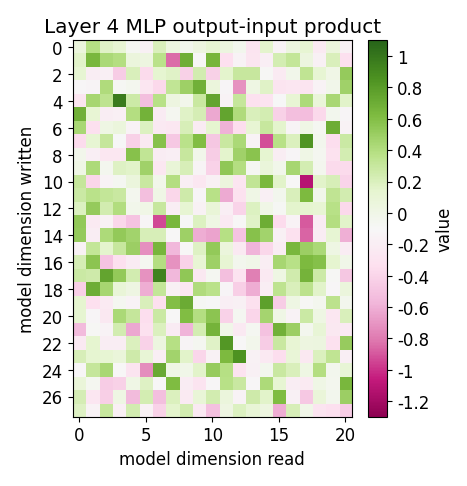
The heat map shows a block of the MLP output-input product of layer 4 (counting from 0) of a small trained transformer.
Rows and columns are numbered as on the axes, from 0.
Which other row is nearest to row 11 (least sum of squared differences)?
12
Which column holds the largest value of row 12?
1
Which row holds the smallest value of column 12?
3
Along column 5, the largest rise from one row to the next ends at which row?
5
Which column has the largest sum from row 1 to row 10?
8
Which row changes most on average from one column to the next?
7
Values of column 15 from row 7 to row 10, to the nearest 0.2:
0.4 -0.2 0 0.2
